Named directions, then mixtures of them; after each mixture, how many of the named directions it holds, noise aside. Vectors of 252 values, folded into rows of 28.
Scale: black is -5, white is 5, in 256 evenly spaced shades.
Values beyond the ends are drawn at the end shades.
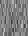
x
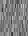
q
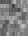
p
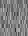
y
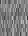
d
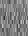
two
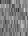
three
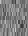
three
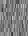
one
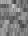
one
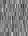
one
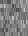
four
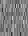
two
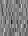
two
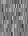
three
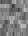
one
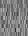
one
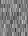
four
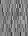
four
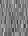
one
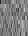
four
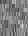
four
